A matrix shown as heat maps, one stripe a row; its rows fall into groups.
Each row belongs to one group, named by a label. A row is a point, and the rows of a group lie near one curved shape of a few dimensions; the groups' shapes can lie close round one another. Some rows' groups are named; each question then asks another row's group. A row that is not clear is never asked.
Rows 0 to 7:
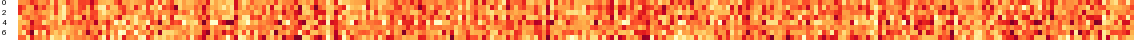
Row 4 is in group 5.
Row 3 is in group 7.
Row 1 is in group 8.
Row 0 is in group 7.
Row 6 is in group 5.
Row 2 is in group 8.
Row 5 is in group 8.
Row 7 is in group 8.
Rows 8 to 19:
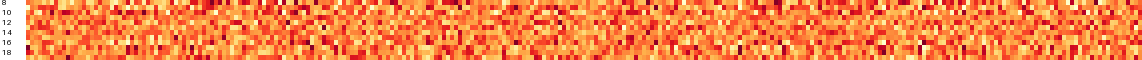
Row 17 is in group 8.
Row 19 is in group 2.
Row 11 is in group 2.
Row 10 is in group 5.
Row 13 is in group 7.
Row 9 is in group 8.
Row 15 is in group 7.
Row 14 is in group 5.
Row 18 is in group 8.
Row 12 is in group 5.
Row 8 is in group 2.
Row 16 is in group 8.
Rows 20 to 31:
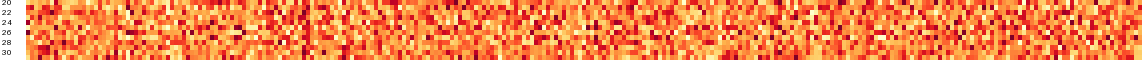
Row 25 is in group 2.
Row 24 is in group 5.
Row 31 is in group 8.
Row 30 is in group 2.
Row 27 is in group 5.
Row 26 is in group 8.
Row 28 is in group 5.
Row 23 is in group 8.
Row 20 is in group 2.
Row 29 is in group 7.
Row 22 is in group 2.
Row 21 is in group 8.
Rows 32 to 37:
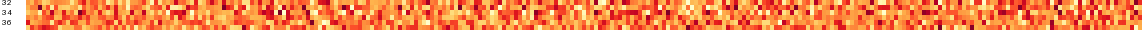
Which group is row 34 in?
5
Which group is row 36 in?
8
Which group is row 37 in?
7
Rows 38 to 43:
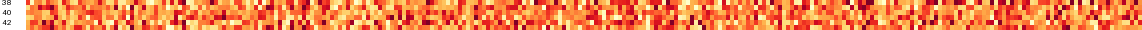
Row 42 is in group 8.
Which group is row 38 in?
5
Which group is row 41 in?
5
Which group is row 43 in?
2
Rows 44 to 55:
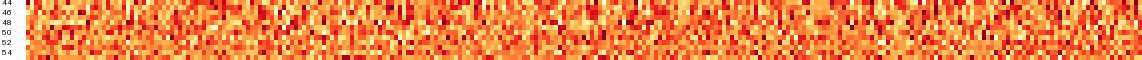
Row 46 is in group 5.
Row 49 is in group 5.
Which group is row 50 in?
8
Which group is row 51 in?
8
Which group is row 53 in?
5
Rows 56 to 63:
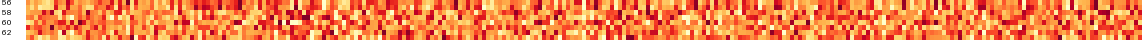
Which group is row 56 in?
2
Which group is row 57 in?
2
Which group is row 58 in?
5
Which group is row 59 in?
8
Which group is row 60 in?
5
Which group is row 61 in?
2
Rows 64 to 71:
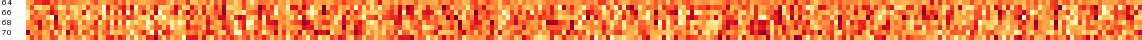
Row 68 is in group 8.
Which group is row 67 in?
2
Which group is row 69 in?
8
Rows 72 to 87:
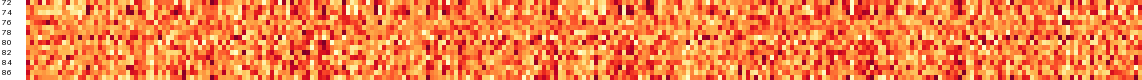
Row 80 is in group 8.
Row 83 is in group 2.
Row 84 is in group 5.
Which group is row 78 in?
8
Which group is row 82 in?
8
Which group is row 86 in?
7
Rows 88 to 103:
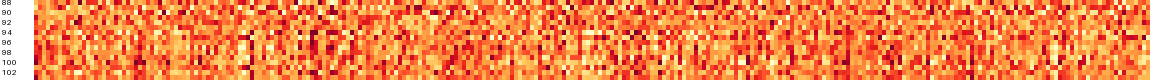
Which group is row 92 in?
2
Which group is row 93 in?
8
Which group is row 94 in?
8
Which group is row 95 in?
5
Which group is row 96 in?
8
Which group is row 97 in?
8
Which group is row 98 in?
8
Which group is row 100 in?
8
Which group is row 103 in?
8
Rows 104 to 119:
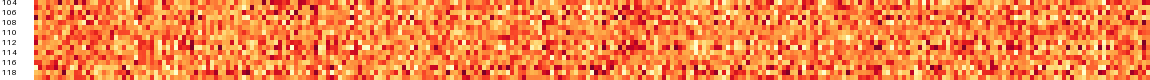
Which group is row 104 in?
2
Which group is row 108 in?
5
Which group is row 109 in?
5
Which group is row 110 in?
5
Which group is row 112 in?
7
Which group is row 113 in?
5
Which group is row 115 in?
2
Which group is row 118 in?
2
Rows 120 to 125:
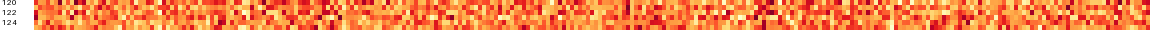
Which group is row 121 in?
7
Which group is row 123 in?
8
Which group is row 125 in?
8
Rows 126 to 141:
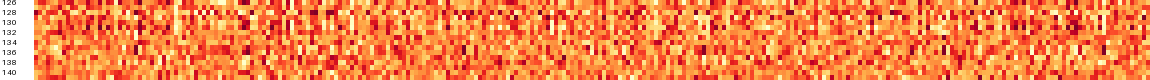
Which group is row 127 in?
5
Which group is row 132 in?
2
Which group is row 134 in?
8
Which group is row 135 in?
2
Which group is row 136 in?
2
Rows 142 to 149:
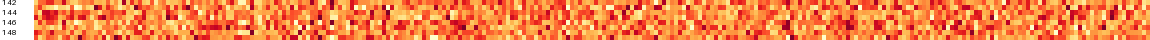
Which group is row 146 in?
2
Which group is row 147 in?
2
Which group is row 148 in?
8
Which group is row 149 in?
8
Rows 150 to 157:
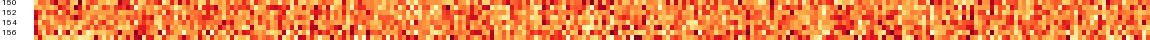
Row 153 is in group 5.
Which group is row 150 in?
8
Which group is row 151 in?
2
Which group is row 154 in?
5
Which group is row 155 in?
8
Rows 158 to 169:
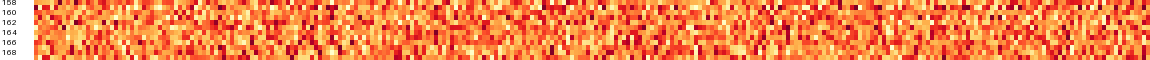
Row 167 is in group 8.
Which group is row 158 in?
2
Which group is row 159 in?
5
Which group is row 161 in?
8
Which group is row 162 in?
2
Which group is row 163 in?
2
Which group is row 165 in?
7
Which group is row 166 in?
8
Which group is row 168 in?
8
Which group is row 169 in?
5
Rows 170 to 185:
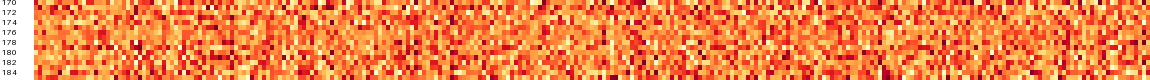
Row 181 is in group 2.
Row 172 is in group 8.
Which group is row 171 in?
8
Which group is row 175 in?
2
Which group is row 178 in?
5
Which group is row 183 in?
7
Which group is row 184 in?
5
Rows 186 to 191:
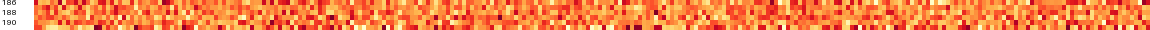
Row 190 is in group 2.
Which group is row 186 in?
2
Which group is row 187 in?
8
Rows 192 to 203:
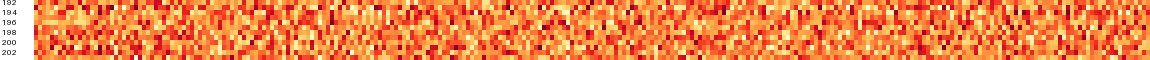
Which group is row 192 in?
8
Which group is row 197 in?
5
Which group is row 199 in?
8
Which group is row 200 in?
7
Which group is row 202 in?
2
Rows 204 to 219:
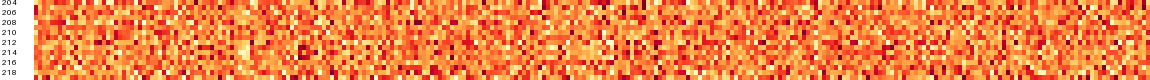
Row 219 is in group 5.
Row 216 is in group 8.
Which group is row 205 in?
5
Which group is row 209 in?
2
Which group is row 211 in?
8
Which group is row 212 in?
7
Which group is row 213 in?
5
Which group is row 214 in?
8
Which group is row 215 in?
5
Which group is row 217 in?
2
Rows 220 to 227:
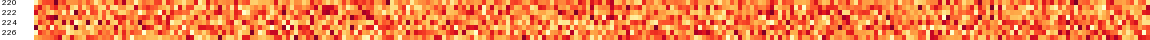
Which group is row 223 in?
7
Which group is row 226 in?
7
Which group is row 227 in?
5
